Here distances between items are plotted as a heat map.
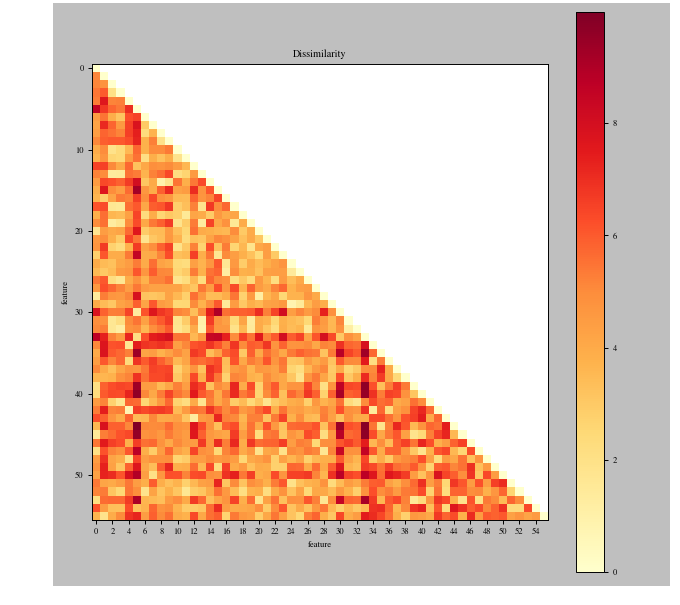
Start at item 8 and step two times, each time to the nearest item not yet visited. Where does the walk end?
9
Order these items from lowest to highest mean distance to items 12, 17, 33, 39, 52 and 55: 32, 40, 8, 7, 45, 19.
32, 19, 8, 7, 45, 40
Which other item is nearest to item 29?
24
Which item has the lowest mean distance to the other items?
11
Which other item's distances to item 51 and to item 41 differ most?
49
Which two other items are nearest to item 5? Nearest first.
30, 33
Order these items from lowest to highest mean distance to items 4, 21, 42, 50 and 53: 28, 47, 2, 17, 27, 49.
28, 47, 27, 49, 2, 17
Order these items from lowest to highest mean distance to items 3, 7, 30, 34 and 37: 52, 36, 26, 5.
26, 52, 36, 5
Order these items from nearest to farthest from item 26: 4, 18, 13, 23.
13, 18, 4, 23
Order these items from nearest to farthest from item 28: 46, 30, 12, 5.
46, 12, 30, 5
